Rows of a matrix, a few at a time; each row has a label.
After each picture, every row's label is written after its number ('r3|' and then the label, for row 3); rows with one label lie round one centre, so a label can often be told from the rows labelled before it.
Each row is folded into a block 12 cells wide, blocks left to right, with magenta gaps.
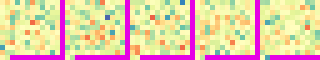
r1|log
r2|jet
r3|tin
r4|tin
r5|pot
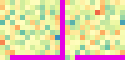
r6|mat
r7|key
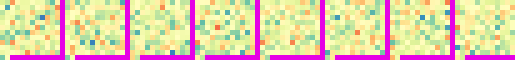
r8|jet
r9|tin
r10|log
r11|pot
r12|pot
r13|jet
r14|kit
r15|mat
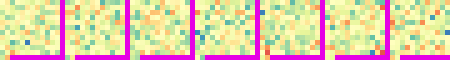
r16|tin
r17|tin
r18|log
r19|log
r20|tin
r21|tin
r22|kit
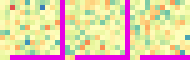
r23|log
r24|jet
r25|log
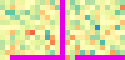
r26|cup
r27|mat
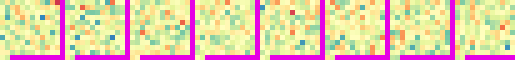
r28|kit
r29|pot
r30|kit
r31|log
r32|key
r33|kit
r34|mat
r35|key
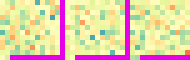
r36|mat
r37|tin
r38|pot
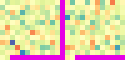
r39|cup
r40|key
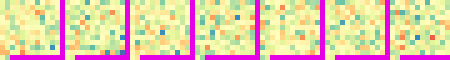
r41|key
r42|mat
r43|tin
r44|mat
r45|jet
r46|kit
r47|mat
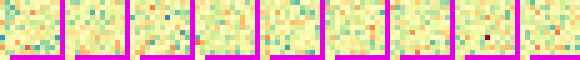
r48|key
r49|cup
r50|log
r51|mat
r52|tin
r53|kit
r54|jet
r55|tin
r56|log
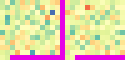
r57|pot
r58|pot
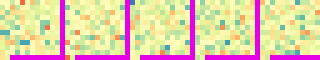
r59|log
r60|mat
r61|cup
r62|key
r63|log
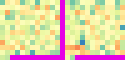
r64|mat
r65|tin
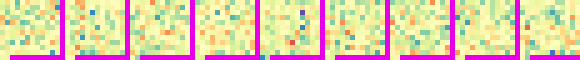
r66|cup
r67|mat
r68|log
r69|cup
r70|pot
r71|cup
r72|tin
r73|log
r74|cup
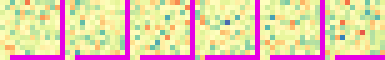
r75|tin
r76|kit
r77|tin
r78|key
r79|kit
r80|log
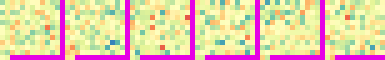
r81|mat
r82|tin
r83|pot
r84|log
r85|cup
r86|tin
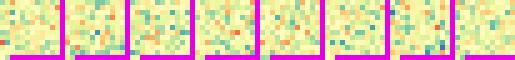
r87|mat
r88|mat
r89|pot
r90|key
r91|pot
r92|tin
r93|key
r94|key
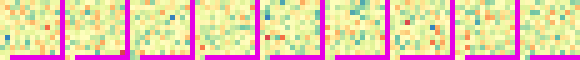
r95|log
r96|cup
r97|jet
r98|tin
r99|kit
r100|cup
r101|log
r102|mat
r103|mat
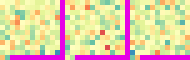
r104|mat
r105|log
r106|jet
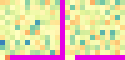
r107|log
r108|tin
